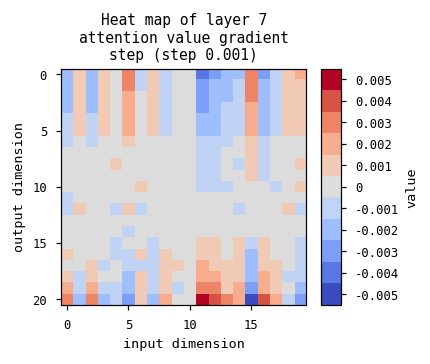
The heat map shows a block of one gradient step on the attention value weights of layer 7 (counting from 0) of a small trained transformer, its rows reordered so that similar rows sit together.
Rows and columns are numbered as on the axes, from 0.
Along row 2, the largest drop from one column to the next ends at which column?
16
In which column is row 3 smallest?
11
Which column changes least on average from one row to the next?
10
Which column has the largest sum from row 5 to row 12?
15
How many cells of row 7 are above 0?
1
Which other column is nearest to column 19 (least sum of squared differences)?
7
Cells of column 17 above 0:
4
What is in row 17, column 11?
0.002
